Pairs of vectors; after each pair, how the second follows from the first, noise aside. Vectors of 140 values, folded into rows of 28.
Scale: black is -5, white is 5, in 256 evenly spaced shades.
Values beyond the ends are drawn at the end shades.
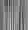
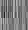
wrapped around, negated.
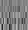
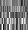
negated, scaled up.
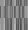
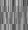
reversed, negated.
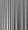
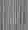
wrapped around, shrunk.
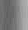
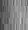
reversed, negated.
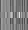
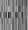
reversed, negated.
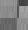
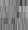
partly zeroed.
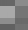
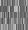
shuffled.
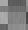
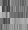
wrapped around, negated.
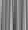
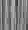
reversed, negated.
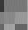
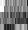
negated, scaled up.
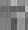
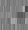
negated, partly zeroed.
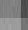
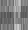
wrapped around, negated.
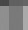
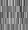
shuffled.
